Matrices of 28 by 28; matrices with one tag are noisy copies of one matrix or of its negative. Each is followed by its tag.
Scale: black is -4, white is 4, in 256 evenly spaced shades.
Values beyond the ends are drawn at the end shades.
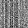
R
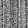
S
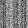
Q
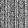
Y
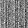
Y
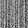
Y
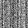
S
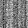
Q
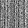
Y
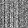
R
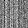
R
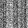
Q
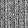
Y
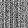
R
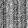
Q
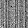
Y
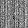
Y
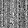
S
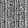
Y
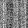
Q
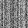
S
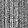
R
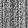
S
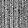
R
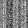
Q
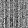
R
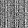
Y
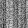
Q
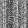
Q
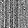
R
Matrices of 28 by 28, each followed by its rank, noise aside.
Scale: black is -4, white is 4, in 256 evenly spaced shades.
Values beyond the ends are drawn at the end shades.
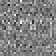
six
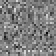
seven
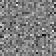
seven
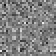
seven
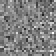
seven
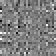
four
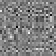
four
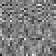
four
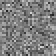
seven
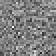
six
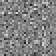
seven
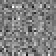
six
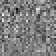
four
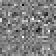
five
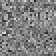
six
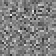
six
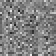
seven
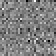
four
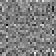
five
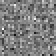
seven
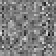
four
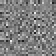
four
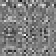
four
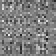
four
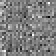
six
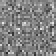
seven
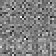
six
